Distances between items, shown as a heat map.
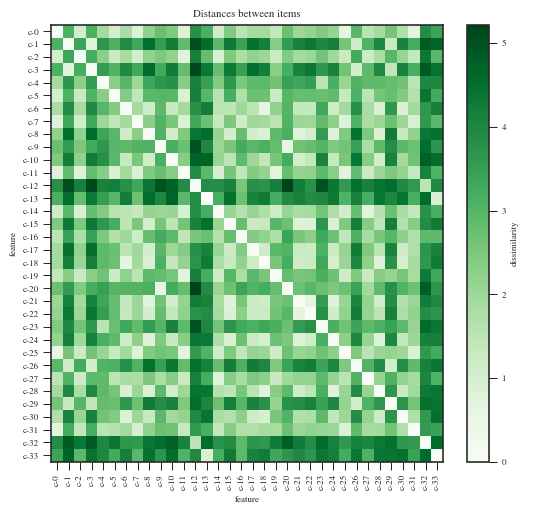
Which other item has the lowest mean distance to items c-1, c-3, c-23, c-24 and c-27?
c-14
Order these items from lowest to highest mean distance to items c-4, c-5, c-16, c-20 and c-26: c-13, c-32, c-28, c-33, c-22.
c-28, c-22, c-13, c-33, c-32
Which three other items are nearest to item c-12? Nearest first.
c-32, c-16, c-7
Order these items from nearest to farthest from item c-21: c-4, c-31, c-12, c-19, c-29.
c-31, c-19, c-4, c-29, c-12
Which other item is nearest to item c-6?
c-18
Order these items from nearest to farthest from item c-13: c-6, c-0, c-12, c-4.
c-0, c-4, c-12, c-6
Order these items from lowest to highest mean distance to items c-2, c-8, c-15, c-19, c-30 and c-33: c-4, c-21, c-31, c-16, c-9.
c-21, c-31, c-16, c-9, c-4
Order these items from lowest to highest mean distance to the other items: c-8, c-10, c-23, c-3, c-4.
c-8, c-10, c-4, c-23, c-3
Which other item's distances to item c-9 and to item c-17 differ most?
c-20
